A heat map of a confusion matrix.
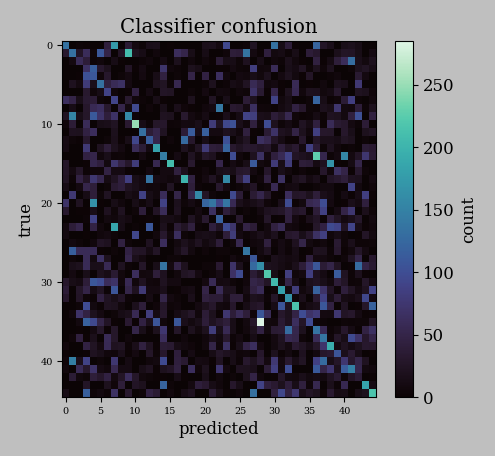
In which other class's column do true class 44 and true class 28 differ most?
14
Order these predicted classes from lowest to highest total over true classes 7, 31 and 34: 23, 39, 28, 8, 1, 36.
8, 1, 39, 23, 28, 36
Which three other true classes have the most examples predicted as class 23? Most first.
17, 20, 13
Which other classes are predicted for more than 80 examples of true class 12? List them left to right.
10, 17, 23
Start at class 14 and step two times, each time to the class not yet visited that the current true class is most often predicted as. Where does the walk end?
32
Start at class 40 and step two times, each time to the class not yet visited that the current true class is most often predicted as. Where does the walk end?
9
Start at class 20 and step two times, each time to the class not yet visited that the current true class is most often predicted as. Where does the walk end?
3
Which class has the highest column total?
36
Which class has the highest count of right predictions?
10
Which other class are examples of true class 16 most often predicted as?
39
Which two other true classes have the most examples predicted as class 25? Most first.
29, 34
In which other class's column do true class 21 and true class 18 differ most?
37
